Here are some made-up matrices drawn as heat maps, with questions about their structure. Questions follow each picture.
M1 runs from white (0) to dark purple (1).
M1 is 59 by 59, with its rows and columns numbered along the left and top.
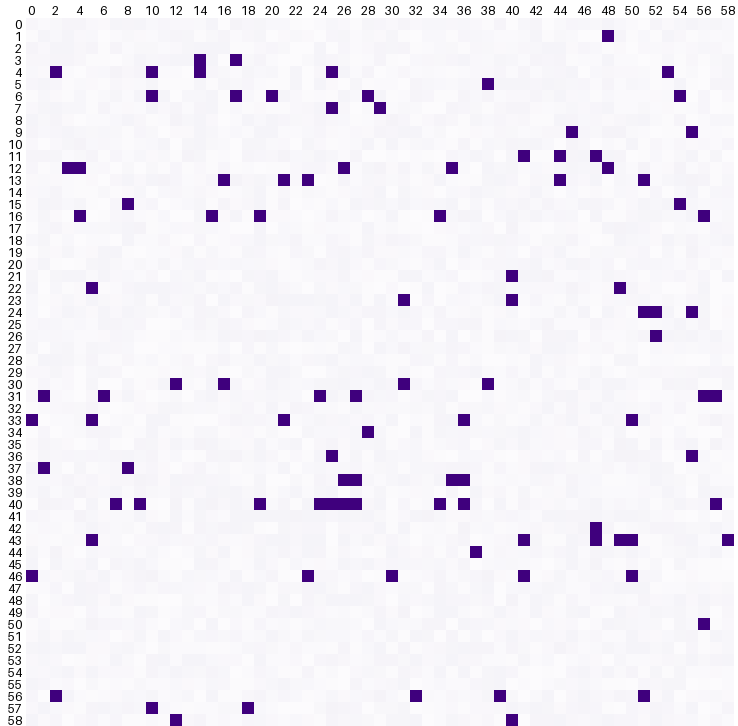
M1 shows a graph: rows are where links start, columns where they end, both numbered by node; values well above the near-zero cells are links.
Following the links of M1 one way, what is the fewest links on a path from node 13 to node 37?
2
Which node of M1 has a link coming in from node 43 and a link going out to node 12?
node 58
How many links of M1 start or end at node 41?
3
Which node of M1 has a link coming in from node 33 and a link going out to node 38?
node 5
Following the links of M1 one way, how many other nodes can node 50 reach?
5
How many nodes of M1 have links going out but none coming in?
7
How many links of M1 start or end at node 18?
1
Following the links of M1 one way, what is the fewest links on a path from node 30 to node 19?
2
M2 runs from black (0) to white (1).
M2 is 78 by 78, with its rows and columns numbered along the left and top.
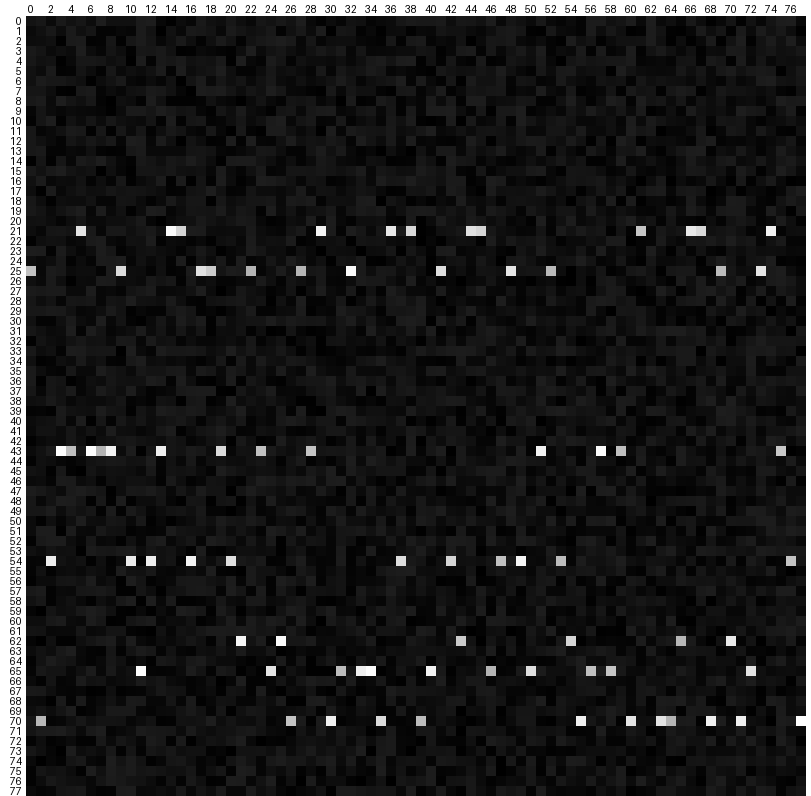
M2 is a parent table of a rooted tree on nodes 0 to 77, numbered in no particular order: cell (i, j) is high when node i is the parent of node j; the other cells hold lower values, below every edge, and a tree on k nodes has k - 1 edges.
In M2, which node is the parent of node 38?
21
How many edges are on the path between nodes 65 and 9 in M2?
3
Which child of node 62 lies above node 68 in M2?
70
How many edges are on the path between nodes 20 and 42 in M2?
2
